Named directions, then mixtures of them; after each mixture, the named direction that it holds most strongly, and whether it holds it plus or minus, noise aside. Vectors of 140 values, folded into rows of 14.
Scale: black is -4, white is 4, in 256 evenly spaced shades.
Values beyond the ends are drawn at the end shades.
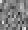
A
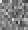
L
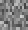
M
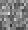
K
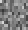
M, plus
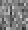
K, plus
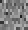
M, minus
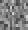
M, minus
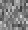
M, plus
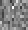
M, plus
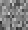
K, plus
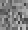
A, plus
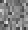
M, minus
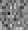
K, minus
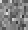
L, plus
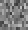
M, minus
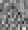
A, plus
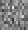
M, plus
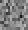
M, minus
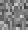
M, plus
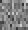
L, minus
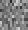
M, plus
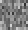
K, minus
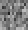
K, minus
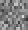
M, plus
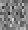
K, minus
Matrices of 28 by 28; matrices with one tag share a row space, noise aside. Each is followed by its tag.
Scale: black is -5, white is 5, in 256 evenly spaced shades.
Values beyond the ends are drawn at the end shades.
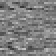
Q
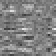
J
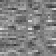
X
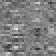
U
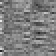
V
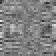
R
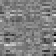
R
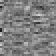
V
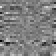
R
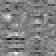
U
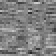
X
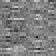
U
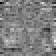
R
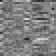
V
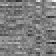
X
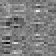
U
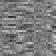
J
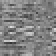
J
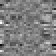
R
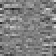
R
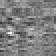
Q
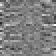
R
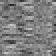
J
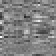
V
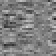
J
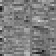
V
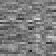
X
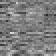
Q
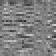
J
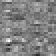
U
